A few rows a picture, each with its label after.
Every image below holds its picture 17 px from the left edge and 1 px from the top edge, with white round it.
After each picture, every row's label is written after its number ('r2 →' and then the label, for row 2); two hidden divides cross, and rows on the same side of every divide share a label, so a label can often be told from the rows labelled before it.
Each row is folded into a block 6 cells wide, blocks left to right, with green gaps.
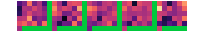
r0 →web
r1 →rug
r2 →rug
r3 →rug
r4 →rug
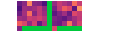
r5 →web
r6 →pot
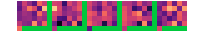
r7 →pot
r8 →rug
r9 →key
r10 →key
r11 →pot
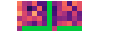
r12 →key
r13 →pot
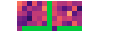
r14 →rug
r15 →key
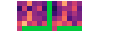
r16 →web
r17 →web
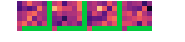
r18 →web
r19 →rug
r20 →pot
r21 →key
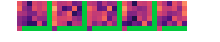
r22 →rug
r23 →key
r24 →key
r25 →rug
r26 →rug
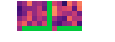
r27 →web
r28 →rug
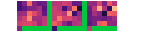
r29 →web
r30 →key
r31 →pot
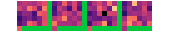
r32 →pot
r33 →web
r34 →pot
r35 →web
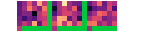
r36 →pot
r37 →web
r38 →web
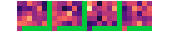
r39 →web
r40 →key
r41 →rug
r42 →pot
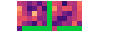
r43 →key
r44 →rug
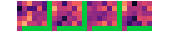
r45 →web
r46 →rug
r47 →pot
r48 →rug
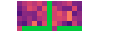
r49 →pot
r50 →key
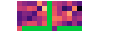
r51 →pot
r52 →key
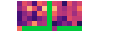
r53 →pot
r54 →rug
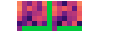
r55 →rug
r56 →rug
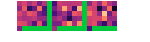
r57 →key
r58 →pot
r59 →key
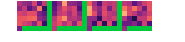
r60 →key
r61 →web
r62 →rug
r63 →rug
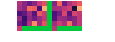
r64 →pot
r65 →pot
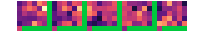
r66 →pot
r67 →pot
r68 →rug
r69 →key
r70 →web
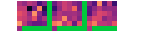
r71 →key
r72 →web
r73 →web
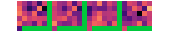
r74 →key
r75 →key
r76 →web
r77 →pot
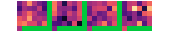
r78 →web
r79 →rug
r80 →pot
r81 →pot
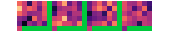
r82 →rug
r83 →web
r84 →pot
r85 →key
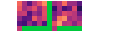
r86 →rug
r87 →web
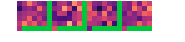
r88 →web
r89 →pot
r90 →key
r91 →pot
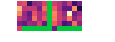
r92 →rug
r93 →key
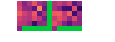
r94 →key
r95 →key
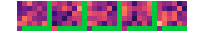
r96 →web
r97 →pot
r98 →key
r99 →rug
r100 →key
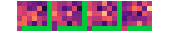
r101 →key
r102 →key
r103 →key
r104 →pot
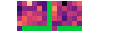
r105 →web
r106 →rug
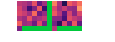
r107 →key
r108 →rug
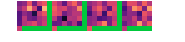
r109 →pot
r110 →rug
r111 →pot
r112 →pot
